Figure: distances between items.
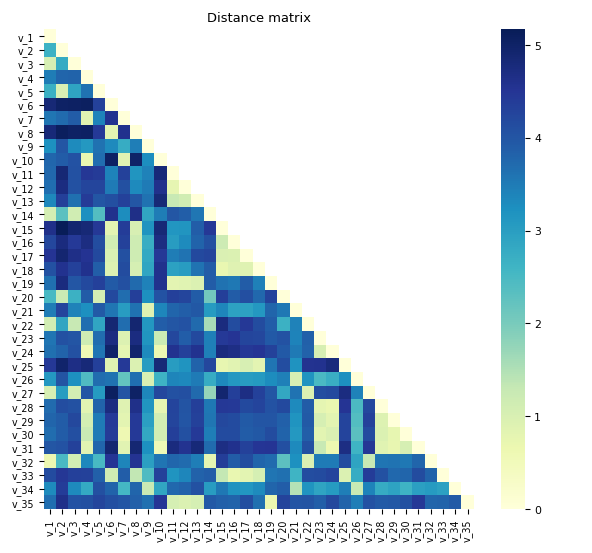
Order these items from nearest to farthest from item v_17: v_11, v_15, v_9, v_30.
v_15, v_9, v_11, v_30
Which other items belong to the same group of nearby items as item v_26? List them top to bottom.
v_9, v_21, v_34
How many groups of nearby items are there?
6
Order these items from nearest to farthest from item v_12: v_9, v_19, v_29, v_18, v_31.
v_19, v_18, v_9, v_29, v_31
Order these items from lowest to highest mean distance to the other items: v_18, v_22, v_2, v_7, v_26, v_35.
v_26, v_7, v_18, v_22, v_35, v_2
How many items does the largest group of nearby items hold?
9
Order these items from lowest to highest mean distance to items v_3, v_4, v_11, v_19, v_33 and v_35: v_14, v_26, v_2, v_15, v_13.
v_13, v_26, v_14, v_15, v_2
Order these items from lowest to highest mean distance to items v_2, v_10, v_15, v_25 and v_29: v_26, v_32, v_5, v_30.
v_30, v_26, v_5, v_32
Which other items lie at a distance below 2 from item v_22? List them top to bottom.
v_1, v_3, v_14, v_27, v_32
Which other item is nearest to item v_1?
v_32
